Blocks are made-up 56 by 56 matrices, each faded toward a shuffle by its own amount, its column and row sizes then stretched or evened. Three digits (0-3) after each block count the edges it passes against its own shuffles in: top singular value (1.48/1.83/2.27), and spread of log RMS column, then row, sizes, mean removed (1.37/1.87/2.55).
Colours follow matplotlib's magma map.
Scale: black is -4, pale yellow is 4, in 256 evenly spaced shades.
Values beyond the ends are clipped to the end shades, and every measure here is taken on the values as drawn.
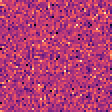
1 0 0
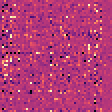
0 3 2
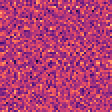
2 1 0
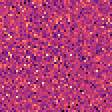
1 0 0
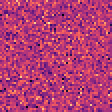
0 1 0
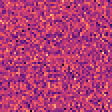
2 0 0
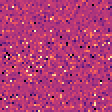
0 0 2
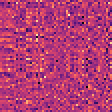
3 2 1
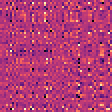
3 3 2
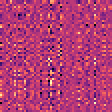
3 3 1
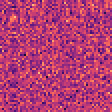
2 0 0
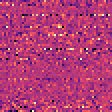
1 0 3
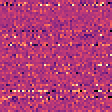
1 0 3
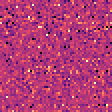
0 1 2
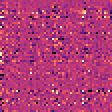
0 2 3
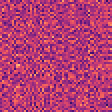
3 1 0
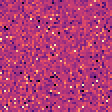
0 1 0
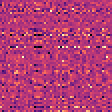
3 1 3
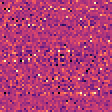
2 0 2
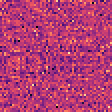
2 0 1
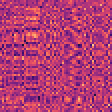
3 2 2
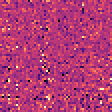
1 2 2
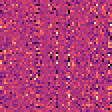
1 3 1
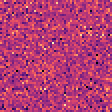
1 1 1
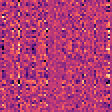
3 3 1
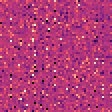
1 2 0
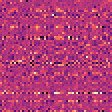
3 0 3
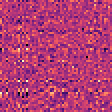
3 2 2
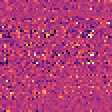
0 1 3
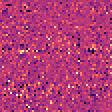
1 1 1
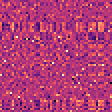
3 0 2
